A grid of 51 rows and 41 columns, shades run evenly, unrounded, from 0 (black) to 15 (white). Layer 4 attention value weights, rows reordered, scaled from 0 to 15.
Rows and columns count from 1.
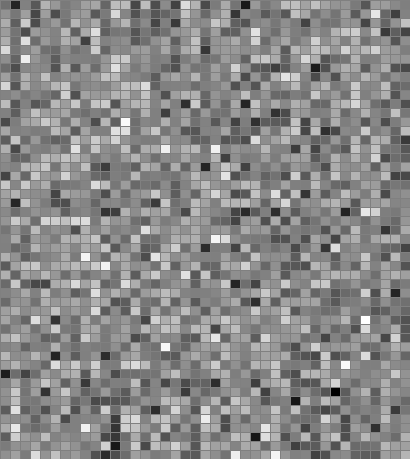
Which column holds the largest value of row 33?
10
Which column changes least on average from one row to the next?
36
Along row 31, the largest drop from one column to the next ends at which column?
20
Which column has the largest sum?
13
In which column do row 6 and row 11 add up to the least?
21
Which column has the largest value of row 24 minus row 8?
37
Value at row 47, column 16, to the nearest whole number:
11
